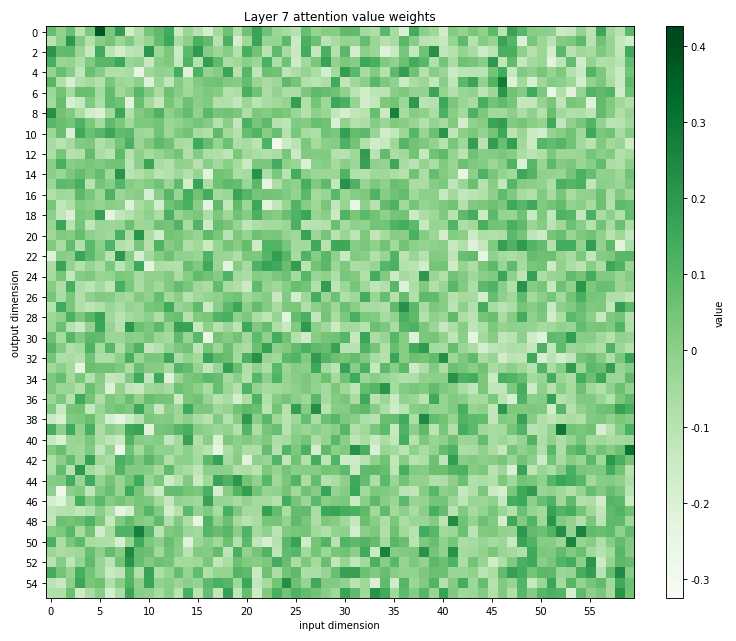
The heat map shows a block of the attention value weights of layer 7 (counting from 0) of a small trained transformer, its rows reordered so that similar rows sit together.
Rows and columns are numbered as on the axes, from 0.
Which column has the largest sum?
48
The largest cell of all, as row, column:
0, 5
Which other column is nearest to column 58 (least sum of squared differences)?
25
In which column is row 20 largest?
9
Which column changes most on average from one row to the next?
31
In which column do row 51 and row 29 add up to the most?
8
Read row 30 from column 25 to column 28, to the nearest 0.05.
-0.1 -0.15 0 0.05
